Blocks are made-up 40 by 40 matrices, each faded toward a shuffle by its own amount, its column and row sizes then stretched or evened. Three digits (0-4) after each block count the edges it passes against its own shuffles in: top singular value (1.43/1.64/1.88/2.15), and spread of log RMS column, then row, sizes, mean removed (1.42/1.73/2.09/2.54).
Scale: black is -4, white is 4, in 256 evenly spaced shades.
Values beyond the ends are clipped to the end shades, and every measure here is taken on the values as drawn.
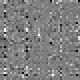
3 3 1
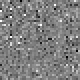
0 1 1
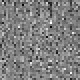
2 3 0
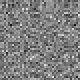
3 0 1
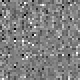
1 2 0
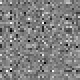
3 2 2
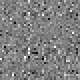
2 1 1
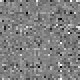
0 2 3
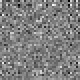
3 1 3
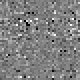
0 2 3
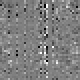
3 4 1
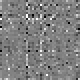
3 3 2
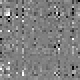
3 3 2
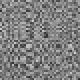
4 1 1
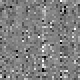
2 3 0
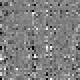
1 4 3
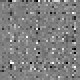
2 3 3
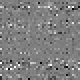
0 1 4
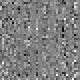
2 4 1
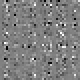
0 4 2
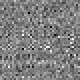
3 0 1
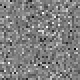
0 0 0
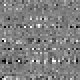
3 0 4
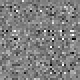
2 1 2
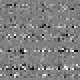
2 1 4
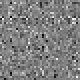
3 1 1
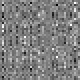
4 4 0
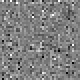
0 3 1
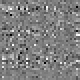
3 2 3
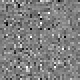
0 3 1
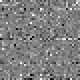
2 0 2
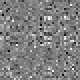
3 1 0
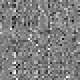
3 2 0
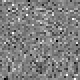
2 0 0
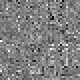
2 2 1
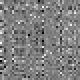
4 3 0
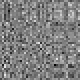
4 2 0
